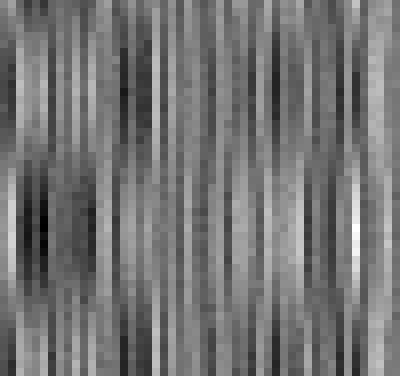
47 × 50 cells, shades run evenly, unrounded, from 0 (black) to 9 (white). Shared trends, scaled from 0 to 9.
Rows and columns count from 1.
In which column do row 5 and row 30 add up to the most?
45
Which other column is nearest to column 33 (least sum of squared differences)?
8
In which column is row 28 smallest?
6
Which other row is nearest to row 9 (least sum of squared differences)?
15
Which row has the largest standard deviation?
29
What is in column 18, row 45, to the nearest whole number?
2
